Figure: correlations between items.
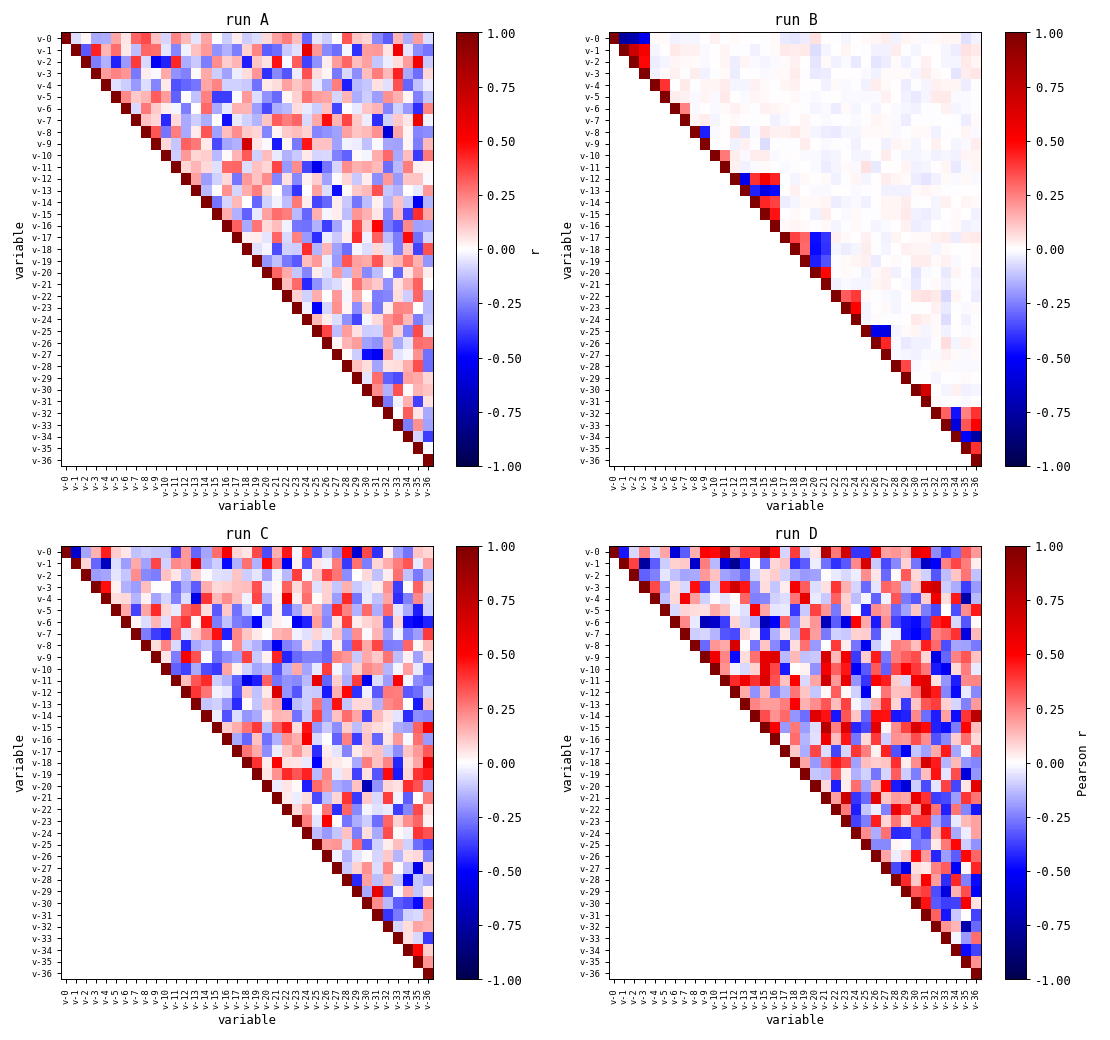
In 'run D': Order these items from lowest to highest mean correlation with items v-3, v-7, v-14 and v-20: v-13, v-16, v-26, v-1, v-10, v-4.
v-1, v-10, v-16, v-26, v-4, v-13
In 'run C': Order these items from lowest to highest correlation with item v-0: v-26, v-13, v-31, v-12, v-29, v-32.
v-29, v-31, v-13, v-26, v-32, v-12
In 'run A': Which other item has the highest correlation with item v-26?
v-7
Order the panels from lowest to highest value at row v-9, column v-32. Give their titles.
run D, run A, run B, run C
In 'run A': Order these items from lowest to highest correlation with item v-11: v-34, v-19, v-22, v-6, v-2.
v-22, v-6, v-19, v-34, v-2
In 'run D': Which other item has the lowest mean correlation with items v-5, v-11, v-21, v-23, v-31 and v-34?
v-6
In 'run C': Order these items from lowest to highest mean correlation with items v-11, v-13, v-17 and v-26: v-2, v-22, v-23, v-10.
v-22, v-10, v-23, v-2
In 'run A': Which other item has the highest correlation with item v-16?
v-31
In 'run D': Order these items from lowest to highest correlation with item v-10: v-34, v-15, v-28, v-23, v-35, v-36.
v-36, v-34, v-35, v-28, v-23, v-15
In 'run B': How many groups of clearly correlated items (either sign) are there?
12
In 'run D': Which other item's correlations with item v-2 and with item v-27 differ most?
v-29
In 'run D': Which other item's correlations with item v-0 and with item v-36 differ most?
v-31
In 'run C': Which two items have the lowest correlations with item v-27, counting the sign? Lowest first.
v-35, v-22
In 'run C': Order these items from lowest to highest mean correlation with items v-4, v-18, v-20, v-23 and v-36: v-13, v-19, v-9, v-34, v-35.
v-13, v-9, v-34, v-35, v-19
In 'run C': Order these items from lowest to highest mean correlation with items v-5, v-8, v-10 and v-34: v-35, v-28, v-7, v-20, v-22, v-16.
v-7, v-22, v-28, v-20, v-35, v-16
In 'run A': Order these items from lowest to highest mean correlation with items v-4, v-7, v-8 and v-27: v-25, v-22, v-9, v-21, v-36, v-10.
v-10, v-36, v-25, v-9, v-21, v-22
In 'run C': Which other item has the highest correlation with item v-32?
v-19
